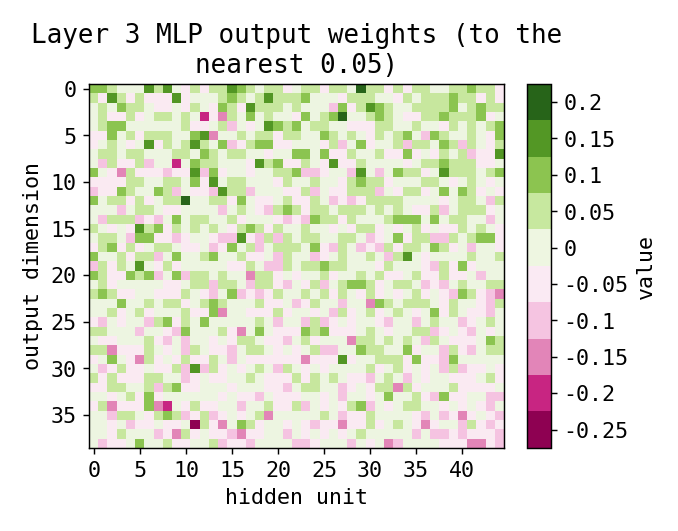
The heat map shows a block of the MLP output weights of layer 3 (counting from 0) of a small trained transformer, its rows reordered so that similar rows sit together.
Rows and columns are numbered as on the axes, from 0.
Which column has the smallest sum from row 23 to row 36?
40
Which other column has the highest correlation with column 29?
11
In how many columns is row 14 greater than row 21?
19
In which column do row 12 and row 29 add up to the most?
10
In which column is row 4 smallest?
15
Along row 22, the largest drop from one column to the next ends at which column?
16
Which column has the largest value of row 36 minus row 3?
12
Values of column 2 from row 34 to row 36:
-0.15 -0.1 -0.05
